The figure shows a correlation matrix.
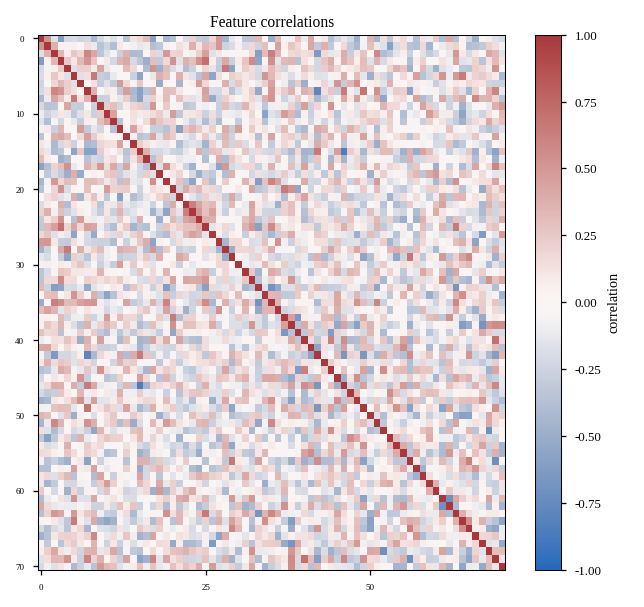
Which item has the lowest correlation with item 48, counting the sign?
38
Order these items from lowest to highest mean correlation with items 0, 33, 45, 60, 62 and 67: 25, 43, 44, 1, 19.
19, 25, 44, 43, 1
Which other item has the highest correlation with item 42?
15
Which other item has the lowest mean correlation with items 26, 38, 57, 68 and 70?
67
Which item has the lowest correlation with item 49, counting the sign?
42
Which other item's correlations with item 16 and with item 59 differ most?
44
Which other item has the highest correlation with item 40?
69
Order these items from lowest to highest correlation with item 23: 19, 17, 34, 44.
19, 17, 44, 34
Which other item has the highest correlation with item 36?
27
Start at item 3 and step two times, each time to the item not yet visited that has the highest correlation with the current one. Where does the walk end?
63
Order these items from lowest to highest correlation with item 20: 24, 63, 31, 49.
31, 63, 49, 24
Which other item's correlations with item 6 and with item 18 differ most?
24
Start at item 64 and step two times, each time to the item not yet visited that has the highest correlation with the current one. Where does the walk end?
8
